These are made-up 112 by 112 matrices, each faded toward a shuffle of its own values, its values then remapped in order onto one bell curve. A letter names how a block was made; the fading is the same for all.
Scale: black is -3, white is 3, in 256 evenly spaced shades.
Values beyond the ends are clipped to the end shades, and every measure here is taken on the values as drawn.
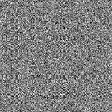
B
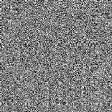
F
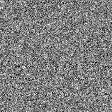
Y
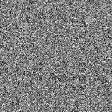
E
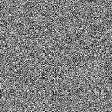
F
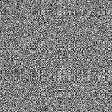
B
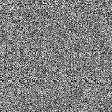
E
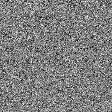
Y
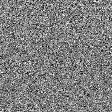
Y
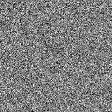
E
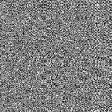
B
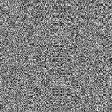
B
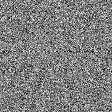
Y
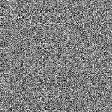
F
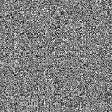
F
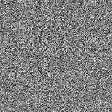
F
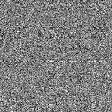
E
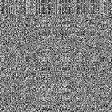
B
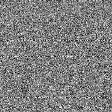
Y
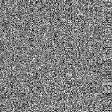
F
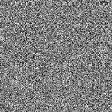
F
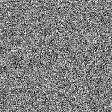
E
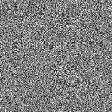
F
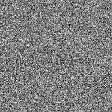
E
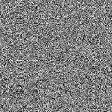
F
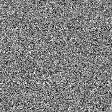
Y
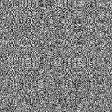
B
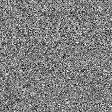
Y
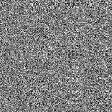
F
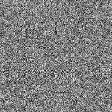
F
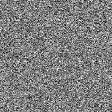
E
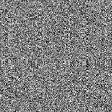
F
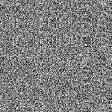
F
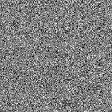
F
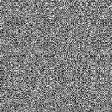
B
